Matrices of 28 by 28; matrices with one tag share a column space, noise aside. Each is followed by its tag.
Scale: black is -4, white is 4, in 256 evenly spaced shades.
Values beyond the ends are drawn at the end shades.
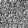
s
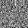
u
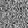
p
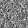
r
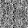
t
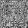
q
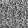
t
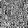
q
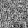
r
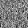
r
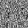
r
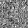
t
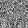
r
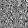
u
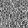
r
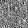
t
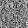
q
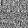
u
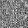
q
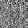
t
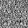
u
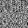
u
